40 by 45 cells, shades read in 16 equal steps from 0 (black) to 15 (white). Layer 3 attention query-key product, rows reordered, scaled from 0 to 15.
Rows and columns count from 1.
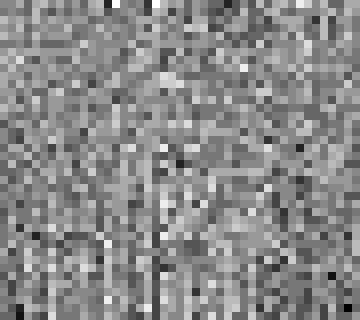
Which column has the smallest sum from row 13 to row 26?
35
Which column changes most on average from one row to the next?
21
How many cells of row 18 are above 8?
14
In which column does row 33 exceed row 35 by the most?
42
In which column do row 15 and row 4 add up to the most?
20
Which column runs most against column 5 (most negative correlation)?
24
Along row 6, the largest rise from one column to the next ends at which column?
33
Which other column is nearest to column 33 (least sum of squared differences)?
43
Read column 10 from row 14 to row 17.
6 8 9 8
